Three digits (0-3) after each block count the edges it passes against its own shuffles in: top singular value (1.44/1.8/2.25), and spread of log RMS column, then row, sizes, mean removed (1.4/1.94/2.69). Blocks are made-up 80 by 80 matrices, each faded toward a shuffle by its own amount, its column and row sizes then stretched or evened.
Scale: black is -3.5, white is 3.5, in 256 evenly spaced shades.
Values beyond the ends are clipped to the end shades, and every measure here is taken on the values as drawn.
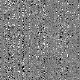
0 3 1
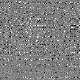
2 1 3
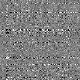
2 2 3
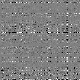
3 2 3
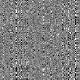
3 3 0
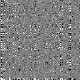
3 3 2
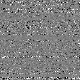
0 0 3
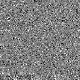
2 0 2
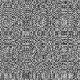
3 2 1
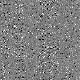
1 2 1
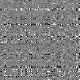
3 2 3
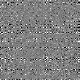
3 2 3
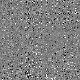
0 2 2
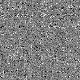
1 0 2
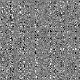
2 3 2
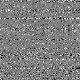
2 0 3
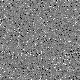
0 0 1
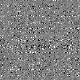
1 2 3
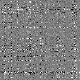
0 3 3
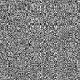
3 2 1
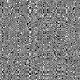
3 2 0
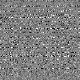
2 1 3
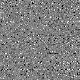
1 0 2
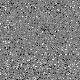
1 0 2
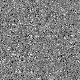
0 0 1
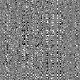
3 3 1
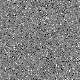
0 1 1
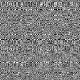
3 0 3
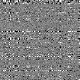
3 2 3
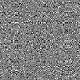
3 0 2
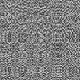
3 2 0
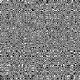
3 2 2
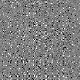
3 2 1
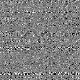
2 1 3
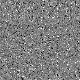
1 1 0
